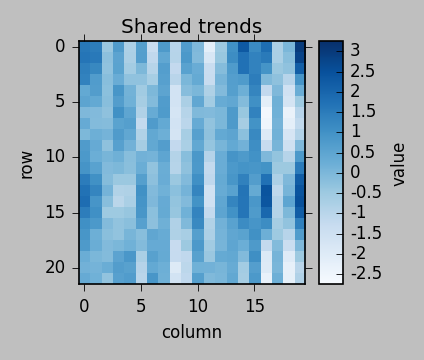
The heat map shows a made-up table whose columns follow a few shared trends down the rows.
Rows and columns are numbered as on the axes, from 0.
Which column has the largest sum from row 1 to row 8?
15
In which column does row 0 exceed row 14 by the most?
3
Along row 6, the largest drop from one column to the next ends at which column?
16
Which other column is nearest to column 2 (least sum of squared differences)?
12
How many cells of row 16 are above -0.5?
17
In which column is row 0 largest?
19
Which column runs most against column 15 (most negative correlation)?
10
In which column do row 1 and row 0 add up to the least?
11
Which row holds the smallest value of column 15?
13
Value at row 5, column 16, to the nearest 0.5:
-2
